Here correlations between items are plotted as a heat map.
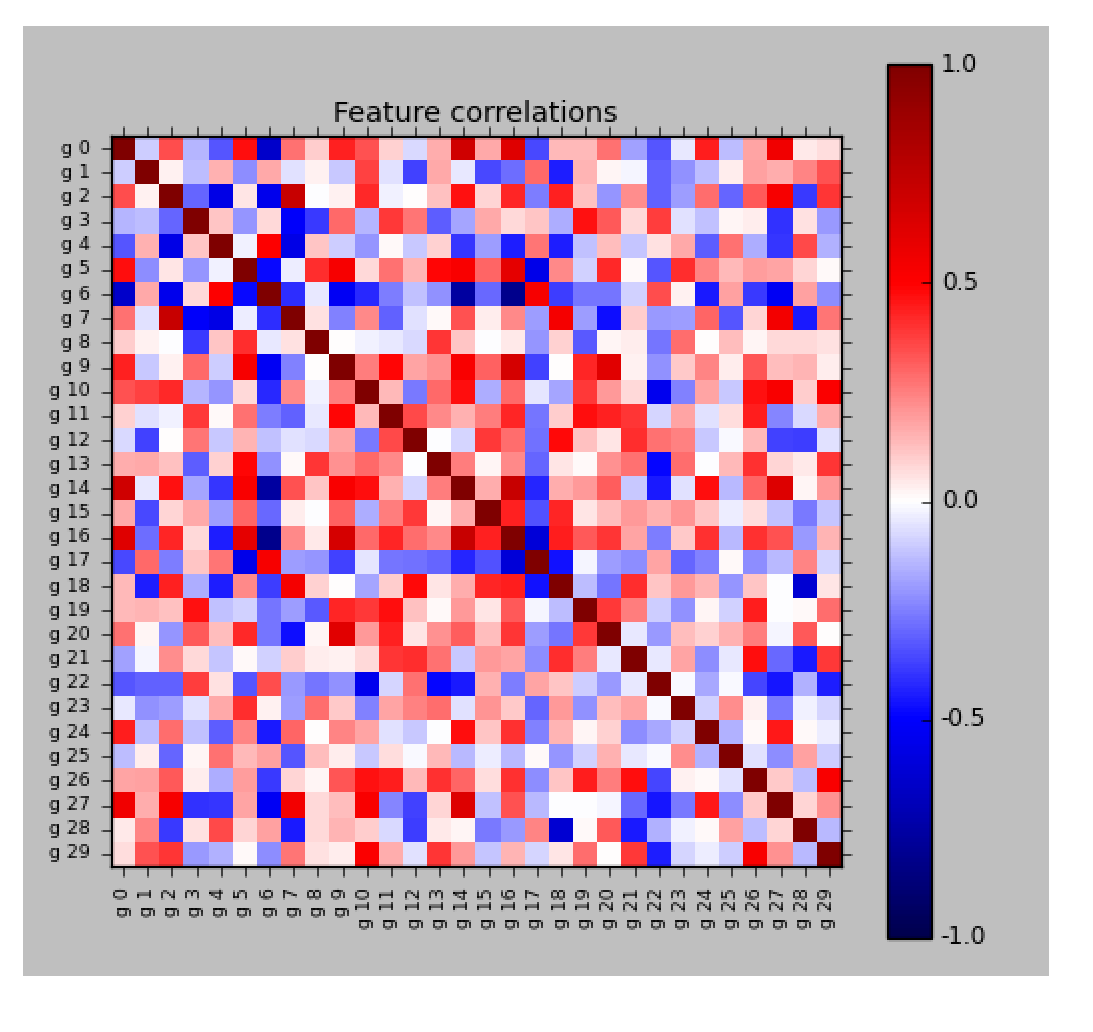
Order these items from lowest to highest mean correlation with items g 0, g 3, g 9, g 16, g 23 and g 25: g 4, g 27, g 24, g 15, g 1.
g 1, g 4, g 27, g 24, g 15
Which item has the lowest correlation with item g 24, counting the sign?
g 6
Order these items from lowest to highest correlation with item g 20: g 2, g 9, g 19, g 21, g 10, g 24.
g 2, g 21, g 24, g 10, g 19, g 9
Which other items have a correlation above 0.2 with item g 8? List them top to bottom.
g 5, g 13, g 23
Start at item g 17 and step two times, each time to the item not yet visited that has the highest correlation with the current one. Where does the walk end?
g 4
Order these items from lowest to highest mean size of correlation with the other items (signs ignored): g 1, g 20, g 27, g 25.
g 25, g 1, g 20, g 27
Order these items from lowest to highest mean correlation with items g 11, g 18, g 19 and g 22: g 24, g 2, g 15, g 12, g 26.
g 24, g 2, g 26, g 15, g 12
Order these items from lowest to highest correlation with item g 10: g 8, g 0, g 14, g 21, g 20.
g 8, g 21, g 20, g 0, g 14
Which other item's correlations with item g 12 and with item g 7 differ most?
g 27
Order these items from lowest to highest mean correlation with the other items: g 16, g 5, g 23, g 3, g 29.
g 3, g 23, g 29, g 5, g 16
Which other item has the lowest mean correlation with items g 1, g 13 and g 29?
g 22
